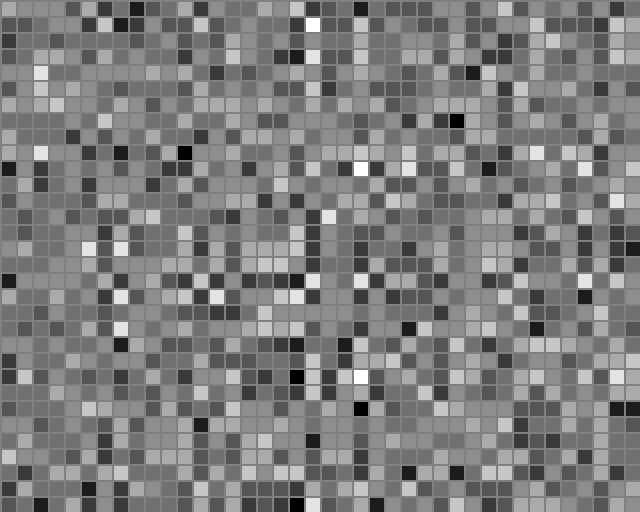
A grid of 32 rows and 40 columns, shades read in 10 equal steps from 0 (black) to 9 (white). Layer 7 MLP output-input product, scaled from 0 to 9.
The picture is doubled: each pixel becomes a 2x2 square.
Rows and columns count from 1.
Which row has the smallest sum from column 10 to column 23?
22
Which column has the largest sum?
20
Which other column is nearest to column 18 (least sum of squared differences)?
14
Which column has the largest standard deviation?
23
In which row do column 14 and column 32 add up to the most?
19
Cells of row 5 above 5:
8
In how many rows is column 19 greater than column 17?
9
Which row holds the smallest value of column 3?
32
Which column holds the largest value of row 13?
39
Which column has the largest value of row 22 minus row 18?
1
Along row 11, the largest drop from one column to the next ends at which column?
24
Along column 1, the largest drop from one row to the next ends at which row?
11
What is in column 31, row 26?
5
